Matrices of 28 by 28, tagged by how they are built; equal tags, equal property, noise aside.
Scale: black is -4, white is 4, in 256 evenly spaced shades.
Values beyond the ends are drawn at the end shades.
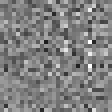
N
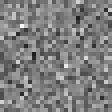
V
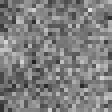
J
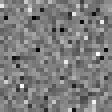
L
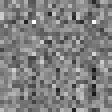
N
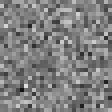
V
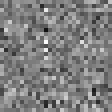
N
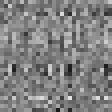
N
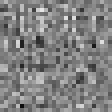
N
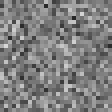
V
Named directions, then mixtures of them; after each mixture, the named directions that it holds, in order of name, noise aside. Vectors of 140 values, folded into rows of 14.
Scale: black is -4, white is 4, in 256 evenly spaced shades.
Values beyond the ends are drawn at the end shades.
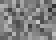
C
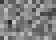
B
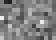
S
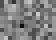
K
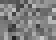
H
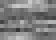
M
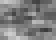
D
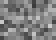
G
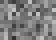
H, K.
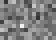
G, K.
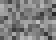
C, H, M.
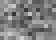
D, H, K.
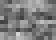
M, S.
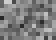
K, S.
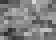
D, G.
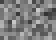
B.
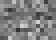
C, K, M.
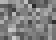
G, H.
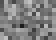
K.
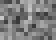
C, M, S.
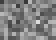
B, C, H.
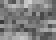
K, M.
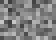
B, G.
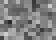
B, D, G.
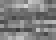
M.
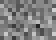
C, G, H.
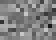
B, G.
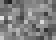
S.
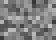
G.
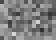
B, C, D.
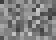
B, C.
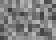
C, G, M.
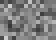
B, H.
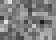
G, M, S.
